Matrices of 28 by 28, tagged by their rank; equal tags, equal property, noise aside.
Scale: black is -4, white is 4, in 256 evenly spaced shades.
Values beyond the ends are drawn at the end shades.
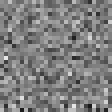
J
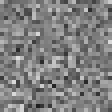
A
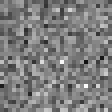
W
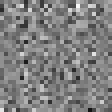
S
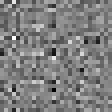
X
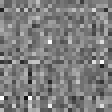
X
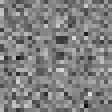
J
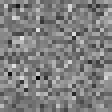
W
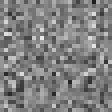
J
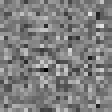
X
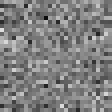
J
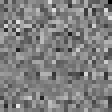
X
